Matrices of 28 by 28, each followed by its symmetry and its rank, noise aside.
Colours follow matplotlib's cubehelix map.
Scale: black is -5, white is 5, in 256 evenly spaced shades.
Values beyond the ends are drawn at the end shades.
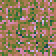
no symmetry, rank six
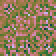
symmetric, rank five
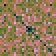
symmetric, rank six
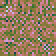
symmetric, rank four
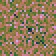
symmetric, rank six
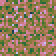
symmetric, rank five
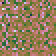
no symmetry, rank four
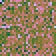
no symmetry, rank six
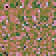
no symmetry, rank four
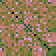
symmetric, rank six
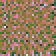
no symmetry, rank four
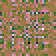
antisymmetric, rank four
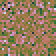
symmetric, rank four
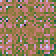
symmetric, rank four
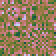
symmetric, rank four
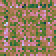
antisymmetric, rank four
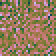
no symmetry, rank four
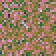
symmetric, rank five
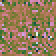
antisymmetric, rank four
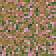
antisymmetric, rank six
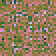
no symmetry, rank six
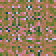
antisymmetric, rank four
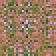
no symmetry, rank four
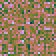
antisymmetric, rank four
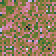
symmetric, rank six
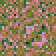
symmetric, rank five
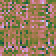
antisymmetric, rank four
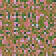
antisymmetric, rank six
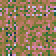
antisymmetric, rank four
